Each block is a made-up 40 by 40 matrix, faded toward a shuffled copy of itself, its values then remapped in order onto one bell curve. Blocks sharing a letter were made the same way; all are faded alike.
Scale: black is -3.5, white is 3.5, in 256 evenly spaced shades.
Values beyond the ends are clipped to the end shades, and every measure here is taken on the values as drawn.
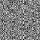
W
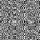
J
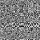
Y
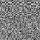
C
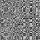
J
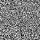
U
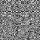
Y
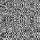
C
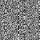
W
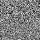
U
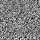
U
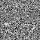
U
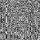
W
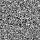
U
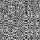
W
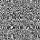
Y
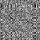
J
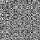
W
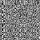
W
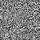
U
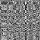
J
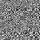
Y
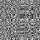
J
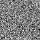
U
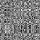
J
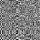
J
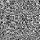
Y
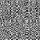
J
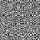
C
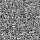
U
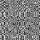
J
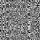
W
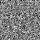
U
